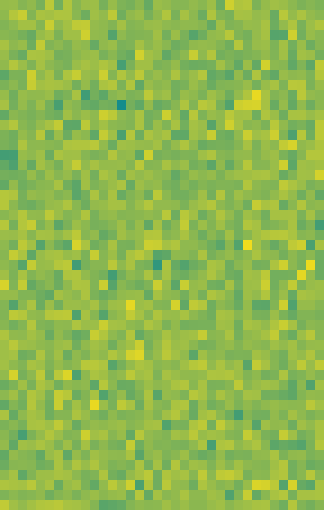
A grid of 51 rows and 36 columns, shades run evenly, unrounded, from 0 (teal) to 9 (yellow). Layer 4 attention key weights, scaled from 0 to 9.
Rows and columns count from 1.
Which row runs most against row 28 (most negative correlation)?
13
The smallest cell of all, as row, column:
11, 14
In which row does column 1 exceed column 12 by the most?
51
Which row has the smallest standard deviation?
35
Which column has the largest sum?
28
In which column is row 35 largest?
16
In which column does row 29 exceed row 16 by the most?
1
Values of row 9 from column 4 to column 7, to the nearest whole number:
7 6 6 6
